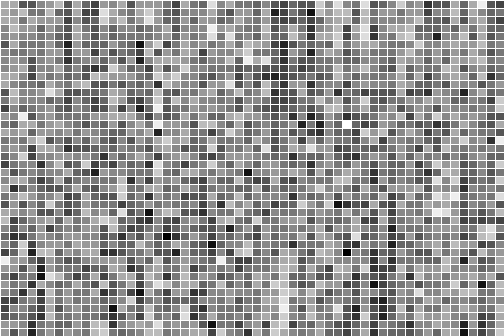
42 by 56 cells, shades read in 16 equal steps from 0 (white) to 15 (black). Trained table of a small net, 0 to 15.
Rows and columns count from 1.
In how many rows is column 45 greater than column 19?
11
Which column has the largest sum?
42
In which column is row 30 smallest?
40
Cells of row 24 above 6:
38
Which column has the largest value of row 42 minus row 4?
24
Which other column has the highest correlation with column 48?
35
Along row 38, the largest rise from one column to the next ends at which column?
16
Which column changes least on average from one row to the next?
32
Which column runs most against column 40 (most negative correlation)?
53
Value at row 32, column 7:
9
